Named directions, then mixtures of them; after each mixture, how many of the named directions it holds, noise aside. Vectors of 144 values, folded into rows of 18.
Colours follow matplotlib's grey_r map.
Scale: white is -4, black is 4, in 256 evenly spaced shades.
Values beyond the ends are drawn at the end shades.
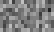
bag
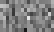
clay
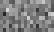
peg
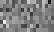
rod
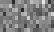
three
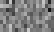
three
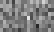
three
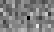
four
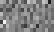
one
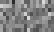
four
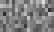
four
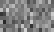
four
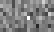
three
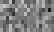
two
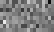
one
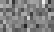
four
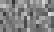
four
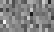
two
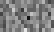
two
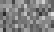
two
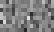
two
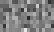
three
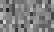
three
